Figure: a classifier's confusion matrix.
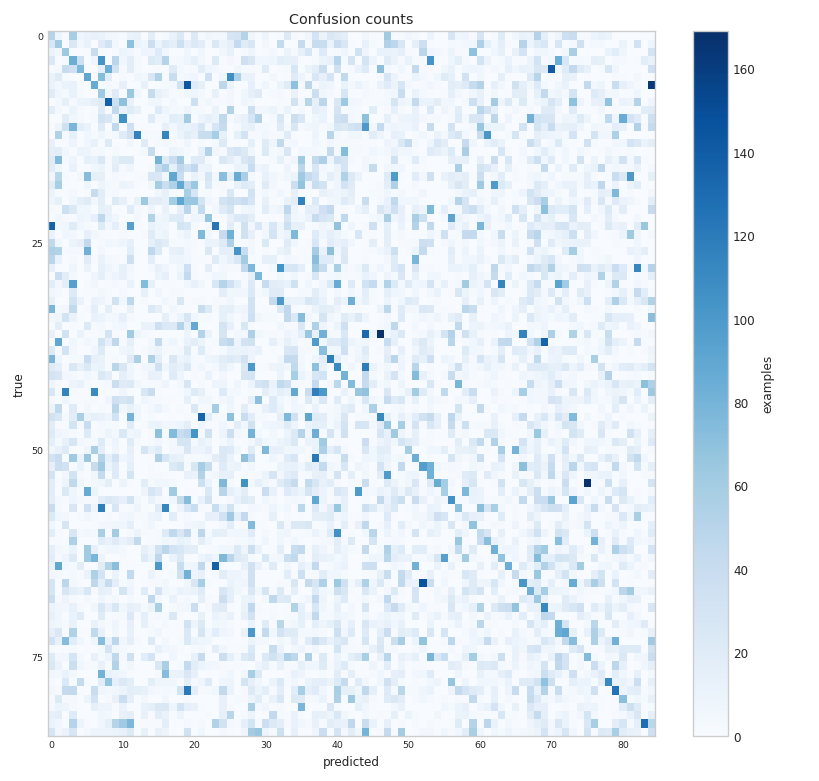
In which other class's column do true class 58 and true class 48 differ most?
20
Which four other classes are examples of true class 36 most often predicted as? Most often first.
46, 44, 66, 38
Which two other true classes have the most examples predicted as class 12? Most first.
39, 61
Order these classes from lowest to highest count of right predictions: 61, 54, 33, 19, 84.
84, 33, 19, 61, 54
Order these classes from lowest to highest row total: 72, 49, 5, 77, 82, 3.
82, 77, 49, 5, 72, 3
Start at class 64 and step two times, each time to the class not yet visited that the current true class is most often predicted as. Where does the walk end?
0
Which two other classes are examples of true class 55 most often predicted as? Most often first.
43, 5
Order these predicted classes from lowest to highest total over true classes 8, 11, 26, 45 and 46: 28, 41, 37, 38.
28, 38, 37, 41
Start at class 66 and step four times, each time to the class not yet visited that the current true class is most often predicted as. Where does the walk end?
49
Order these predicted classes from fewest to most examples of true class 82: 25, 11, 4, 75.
4, 11, 75, 25
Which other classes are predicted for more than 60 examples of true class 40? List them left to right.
28, 37, 44
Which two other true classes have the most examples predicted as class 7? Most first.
57, 3
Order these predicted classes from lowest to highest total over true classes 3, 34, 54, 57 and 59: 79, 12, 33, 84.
12, 79, 33, 84
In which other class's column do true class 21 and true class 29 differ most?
53
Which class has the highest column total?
37
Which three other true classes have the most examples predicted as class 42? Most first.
32, 80, 83
